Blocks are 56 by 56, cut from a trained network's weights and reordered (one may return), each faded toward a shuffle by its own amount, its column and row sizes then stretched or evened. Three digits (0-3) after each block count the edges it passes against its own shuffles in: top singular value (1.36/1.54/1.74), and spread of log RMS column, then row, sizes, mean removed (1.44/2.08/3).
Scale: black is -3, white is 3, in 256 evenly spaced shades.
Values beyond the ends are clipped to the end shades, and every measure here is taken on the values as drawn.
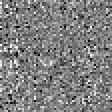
0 2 1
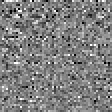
1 1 2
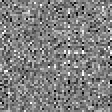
2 2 0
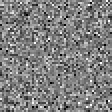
2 1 0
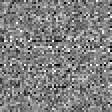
2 1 2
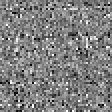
2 1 2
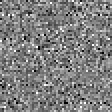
0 0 1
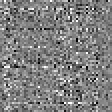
3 2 2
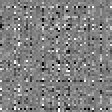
2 3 2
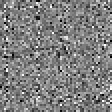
0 2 1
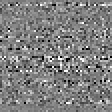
0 1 3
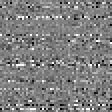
0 1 3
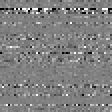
3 0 3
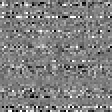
1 0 3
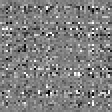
0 2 3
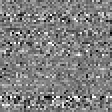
0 0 3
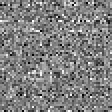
0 0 2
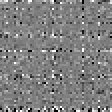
2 2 3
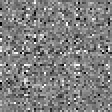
1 2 2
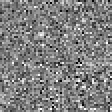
0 1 1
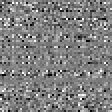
0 1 3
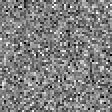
1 0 1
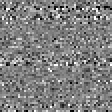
1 0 3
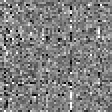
1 2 1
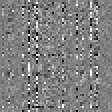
2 3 1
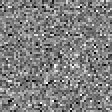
3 0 1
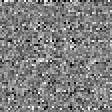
0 0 2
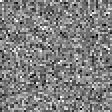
0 0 0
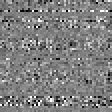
1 1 3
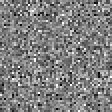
2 1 1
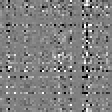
1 3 3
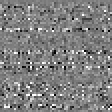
1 1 3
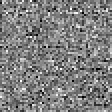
1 0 1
